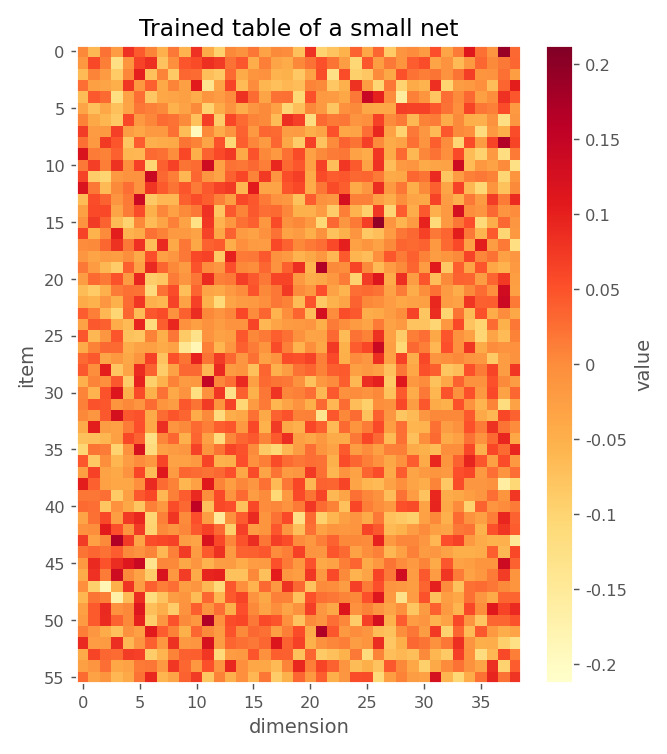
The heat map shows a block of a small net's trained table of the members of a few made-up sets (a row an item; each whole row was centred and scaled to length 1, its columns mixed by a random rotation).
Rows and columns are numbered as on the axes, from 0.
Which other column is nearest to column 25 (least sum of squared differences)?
14
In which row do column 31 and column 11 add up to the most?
36
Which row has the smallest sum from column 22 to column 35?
53
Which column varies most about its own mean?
37
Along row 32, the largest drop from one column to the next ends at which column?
21
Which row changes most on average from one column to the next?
46
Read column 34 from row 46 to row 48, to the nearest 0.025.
-0.025 0.025 0.025
